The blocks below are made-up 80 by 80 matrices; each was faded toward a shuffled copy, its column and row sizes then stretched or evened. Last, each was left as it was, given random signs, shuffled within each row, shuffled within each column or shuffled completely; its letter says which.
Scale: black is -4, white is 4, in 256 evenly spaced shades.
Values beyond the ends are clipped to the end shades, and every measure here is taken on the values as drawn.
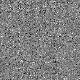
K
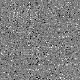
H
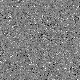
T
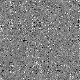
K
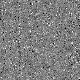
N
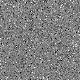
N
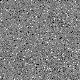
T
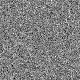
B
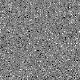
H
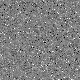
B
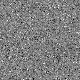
T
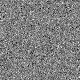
B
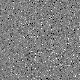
N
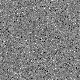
B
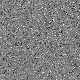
B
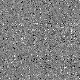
K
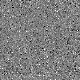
K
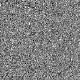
H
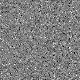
N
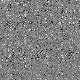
K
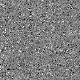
K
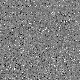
T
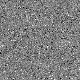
T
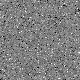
B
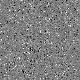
N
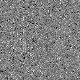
N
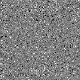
H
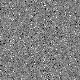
N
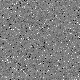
B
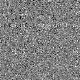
H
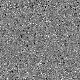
T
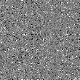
K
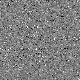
T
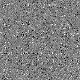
K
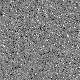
B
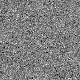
T
